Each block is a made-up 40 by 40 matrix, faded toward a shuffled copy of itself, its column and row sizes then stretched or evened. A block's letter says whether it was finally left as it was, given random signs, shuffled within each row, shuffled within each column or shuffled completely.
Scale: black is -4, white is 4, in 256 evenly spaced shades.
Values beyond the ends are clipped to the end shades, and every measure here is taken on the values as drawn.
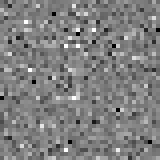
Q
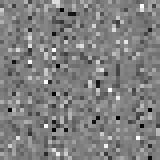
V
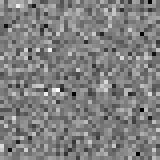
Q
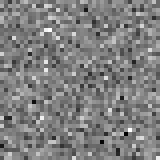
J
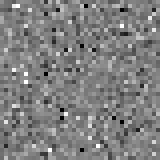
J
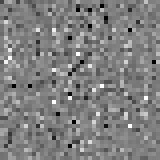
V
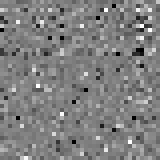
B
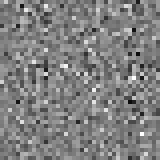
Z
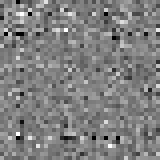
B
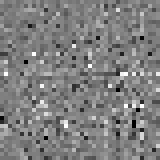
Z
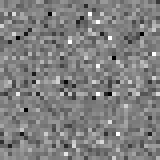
Q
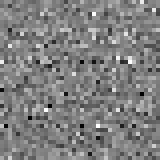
Q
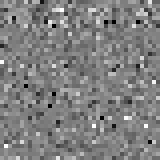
Q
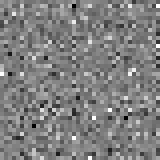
B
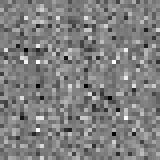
B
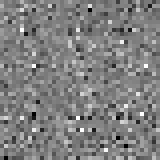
B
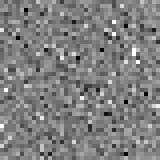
J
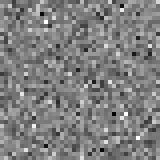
J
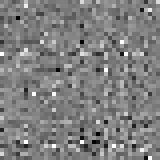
B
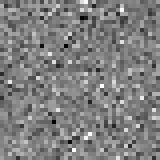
J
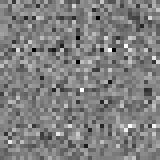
Q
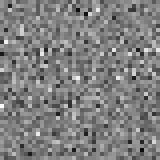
Q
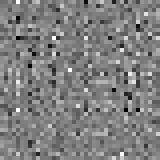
B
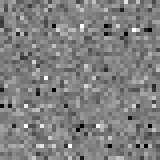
Q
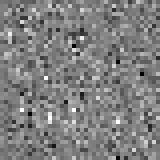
V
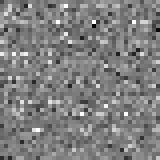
Q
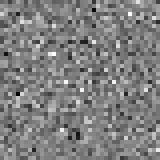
Q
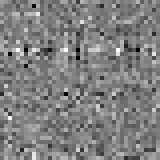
B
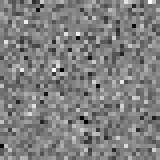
J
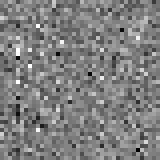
V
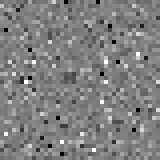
J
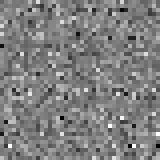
Q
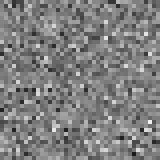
Q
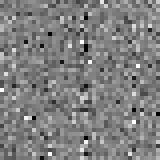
V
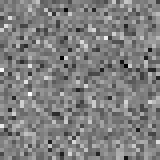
J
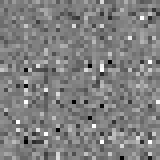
Z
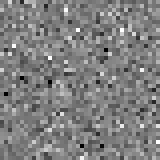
J
